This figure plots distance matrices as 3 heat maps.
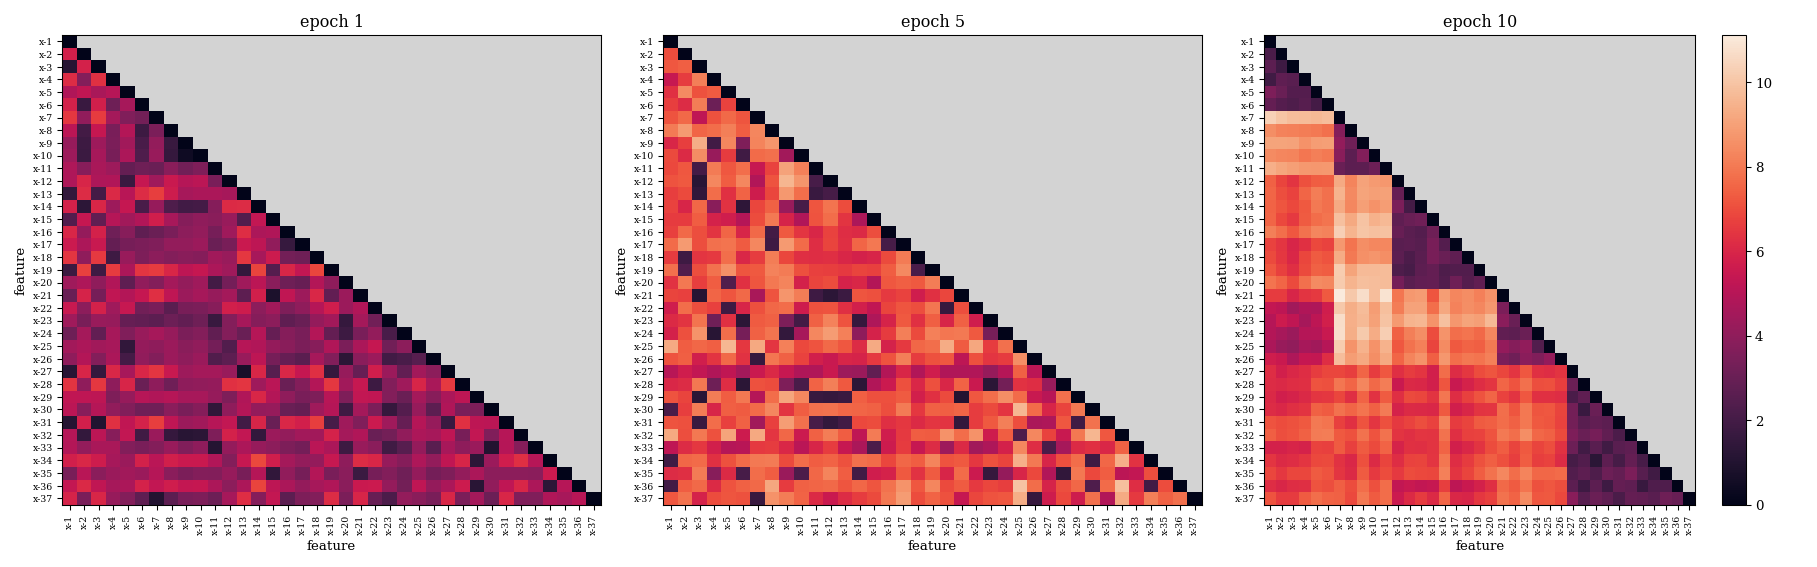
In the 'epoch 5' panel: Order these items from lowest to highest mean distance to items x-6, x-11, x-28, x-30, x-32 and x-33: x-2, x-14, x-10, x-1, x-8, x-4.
x-14, x-10, x-4, x-1, x-2, x-8
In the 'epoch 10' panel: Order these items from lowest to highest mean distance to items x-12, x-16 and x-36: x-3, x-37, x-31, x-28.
x-28, x-37, x-31, x-3
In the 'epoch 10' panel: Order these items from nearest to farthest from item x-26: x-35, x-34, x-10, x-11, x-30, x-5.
x-5, x-34, x-30, x-35, x-10, x-11
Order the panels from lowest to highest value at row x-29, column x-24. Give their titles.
epoch 1, epoch 10, epoch 5
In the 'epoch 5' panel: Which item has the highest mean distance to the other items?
x-25
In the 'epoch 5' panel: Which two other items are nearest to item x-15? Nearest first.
x-33, x-27
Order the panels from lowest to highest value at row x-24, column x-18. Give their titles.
epoch 1, epoch 5, epoch 10
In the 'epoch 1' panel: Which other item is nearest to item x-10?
x-9
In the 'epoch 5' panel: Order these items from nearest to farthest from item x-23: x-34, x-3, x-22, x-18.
x-22, x-18, x-34, x-3
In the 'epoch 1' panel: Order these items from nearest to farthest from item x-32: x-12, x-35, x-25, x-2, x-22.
x-2, x-22, x-35, x-25, x-12
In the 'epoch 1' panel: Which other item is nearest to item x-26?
x-20
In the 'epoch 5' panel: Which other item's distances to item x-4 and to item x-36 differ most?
x-24
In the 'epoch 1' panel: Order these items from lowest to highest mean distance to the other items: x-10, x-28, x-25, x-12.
x-10, x-25, x-12, x-28
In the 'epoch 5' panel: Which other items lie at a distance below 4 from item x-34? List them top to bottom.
x-1, x-30, x-36
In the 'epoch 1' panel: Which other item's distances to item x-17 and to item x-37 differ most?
x-7
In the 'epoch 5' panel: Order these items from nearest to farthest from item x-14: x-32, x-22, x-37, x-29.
x-32, x-22, x-37, x-29
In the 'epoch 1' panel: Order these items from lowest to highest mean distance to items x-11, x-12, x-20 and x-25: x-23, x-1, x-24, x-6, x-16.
x-23, x-24, x-16, x-6, x-1
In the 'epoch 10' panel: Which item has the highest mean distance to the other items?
x-7
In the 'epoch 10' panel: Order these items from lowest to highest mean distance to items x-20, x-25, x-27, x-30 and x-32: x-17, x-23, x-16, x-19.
x-17, x-19, x-16, x-23
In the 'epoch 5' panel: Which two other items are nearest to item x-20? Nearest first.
x-22, x-5
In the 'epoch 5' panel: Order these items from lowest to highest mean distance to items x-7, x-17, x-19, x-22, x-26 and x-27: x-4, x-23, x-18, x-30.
x-18, x-23, x-4, x-30
